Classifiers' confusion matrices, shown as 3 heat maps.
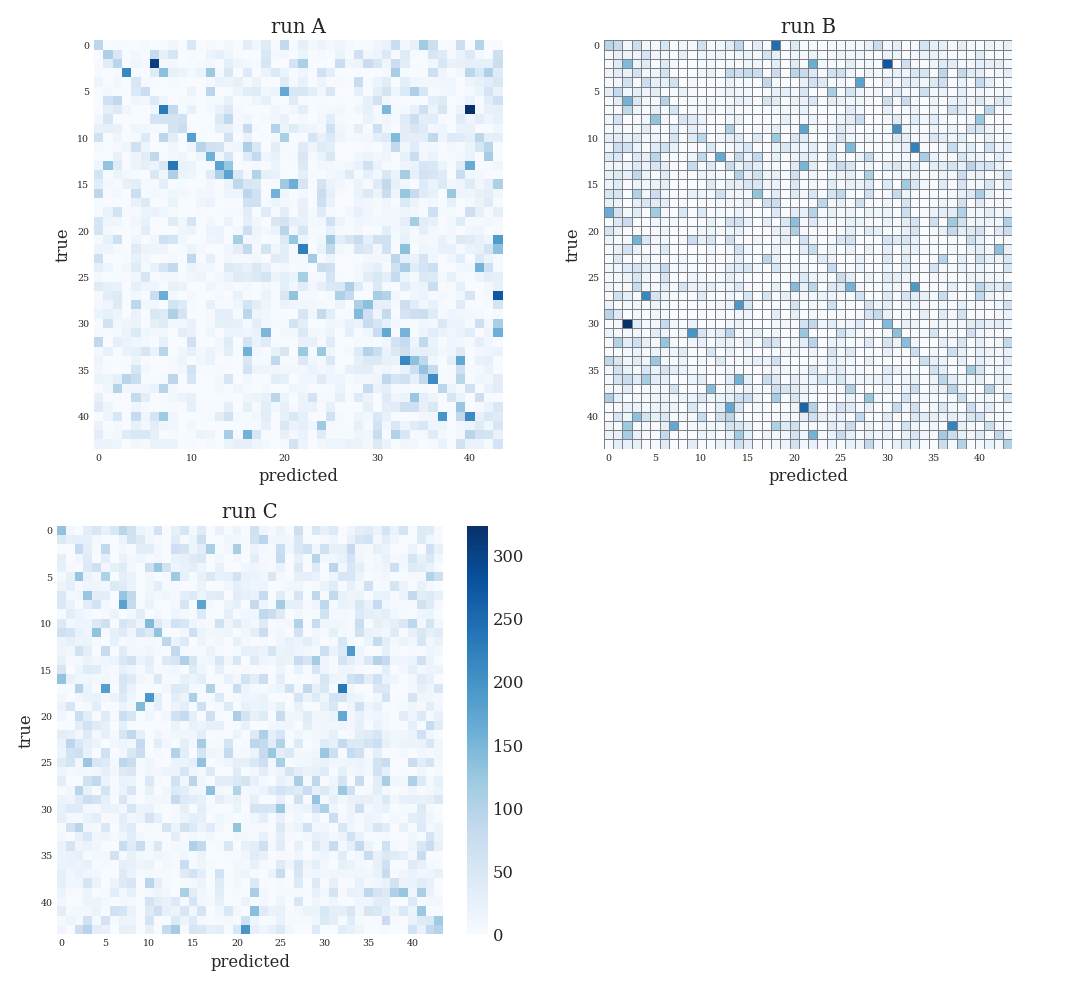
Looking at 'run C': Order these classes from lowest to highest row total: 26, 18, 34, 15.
15, 26, 18, 34
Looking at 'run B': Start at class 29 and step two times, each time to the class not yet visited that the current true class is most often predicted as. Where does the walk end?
18
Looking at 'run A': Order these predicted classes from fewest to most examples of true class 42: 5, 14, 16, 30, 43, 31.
31, 43, 5, 30, 14, 16
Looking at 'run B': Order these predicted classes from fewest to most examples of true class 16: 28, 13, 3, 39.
13, 39, 28, 3
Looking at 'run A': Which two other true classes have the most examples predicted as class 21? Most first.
15, 27
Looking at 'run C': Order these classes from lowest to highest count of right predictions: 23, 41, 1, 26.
1, 26, 23, 41
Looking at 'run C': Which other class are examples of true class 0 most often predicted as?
7
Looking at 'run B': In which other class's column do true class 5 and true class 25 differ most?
24
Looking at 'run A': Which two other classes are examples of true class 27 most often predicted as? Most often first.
43, 7
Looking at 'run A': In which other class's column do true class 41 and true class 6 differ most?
24
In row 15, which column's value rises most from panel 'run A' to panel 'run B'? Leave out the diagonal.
32
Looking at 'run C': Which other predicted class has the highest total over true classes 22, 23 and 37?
25
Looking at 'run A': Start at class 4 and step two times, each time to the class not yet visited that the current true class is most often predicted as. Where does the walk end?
29
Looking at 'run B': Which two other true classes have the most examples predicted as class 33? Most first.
11, 26
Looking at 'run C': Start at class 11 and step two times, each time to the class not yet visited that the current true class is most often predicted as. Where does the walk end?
31
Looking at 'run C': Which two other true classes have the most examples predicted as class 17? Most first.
28, 2
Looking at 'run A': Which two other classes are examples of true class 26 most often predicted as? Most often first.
27, 36
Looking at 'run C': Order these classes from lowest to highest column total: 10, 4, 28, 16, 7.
28, 4, 10, 16, 7
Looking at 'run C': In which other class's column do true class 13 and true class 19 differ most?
33
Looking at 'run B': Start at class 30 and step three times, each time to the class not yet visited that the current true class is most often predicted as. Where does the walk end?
42
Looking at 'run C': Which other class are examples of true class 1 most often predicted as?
23
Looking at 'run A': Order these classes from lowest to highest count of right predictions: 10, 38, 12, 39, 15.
38, 15, 39, 12, 10
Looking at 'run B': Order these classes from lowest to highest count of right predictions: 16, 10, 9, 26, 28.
9, 28, 10, 16, 26
